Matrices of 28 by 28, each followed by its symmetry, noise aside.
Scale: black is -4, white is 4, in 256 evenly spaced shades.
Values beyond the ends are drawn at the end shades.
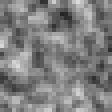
antisymmetric.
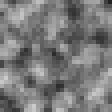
symmetric across the other diagonal.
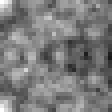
mirrored top to bottom.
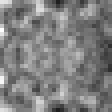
mirrored top to bottom.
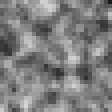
antisymmetric.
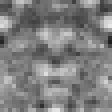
mirrored left to right.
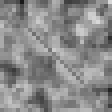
symmetric across the other diagonal.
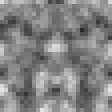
mirrored left to right.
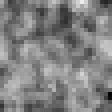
no symmetry.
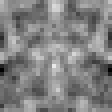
mirrored left to right.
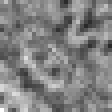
symmetric across the other diagonal.
